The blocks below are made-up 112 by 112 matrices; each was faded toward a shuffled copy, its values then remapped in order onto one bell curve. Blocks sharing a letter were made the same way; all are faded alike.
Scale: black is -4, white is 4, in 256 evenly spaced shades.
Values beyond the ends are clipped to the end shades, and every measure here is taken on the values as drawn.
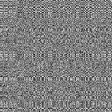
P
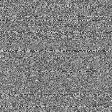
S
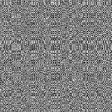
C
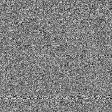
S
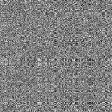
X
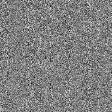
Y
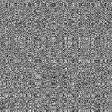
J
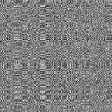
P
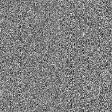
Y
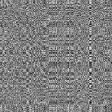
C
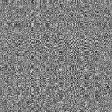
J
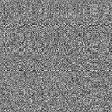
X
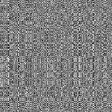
C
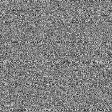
S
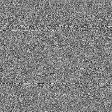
S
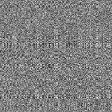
X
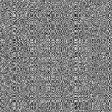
C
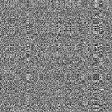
J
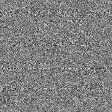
S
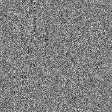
Y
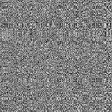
J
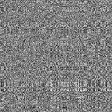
X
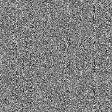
Y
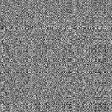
X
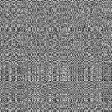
P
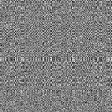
P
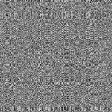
J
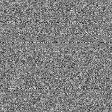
S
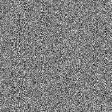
Y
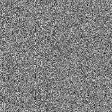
Y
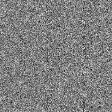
Y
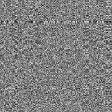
X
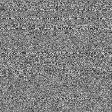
S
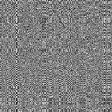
C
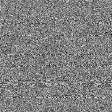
S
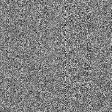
Y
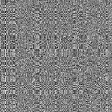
C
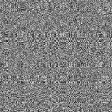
X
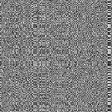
C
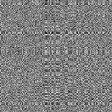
P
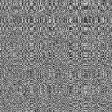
P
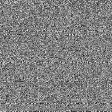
S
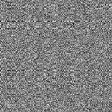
X
